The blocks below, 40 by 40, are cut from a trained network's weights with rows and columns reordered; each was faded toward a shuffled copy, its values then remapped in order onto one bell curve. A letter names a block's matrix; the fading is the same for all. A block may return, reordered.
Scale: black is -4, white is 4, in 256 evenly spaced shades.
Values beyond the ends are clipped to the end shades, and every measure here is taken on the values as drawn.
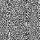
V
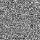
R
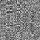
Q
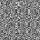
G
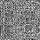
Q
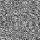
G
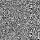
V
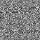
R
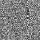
V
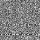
V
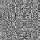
G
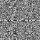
V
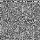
V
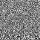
R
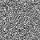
V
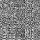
Q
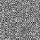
Q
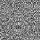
G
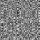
G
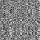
Q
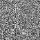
V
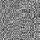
G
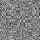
G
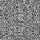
Q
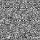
R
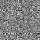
V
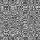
Q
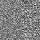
G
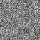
G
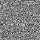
R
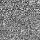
R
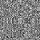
Q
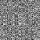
Q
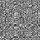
Q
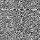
V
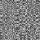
Q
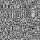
G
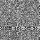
V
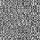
G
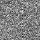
V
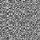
Q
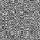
G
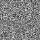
R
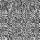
G
